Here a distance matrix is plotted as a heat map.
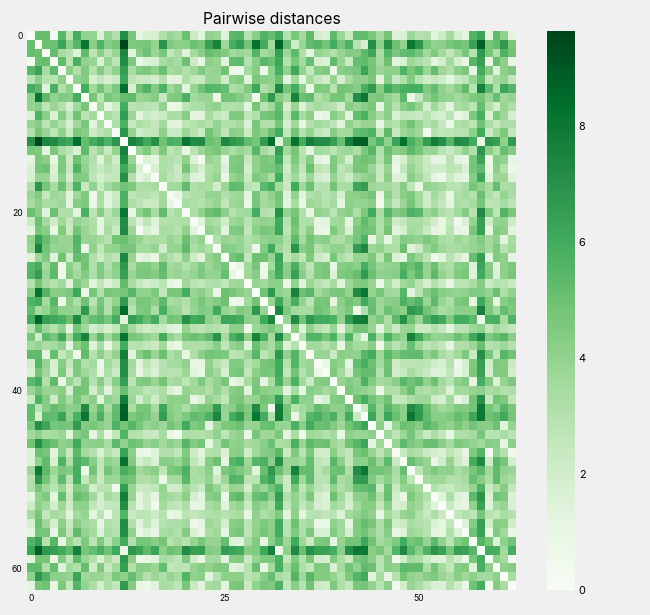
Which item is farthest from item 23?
1
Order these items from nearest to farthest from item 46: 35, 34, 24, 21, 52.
24, 35, 21, 52, 34
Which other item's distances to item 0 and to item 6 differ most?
3
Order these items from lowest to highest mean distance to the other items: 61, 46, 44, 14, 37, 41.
14, 37, 41, 61, 46, 44
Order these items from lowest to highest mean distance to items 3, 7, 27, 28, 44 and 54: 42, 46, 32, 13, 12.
46, 13, 32, 42, 12
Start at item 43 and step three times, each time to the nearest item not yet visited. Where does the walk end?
42
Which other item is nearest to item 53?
16
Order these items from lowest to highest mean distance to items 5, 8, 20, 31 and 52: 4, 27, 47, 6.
47, 6, 4, 27
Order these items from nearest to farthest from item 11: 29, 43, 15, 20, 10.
15, 10, 20, 29, 43
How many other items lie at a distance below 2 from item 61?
3
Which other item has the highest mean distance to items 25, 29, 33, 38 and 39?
12
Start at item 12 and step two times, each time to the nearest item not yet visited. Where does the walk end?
32
